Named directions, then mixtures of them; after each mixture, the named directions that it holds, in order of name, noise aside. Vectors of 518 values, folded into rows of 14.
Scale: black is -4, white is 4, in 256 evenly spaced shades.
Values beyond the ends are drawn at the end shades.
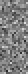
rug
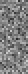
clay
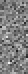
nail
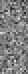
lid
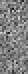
clay, lid, nail.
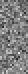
clay, lid.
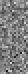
rug.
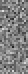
clay, nail.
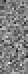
nail.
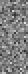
lid, rug.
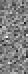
nail.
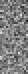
clay, lid, nail.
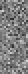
clay, nail.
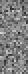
lid.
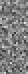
rug.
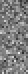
clay, lid.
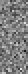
lid, rug.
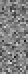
lid, nail, rug.
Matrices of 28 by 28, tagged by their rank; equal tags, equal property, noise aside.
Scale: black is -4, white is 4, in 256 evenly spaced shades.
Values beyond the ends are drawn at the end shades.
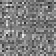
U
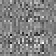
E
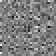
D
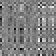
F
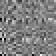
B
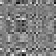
E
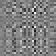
F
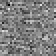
U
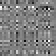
F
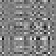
F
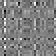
F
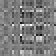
F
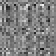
E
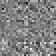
D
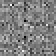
D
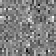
D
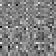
B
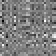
E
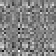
E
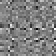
E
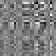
F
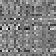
E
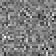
D
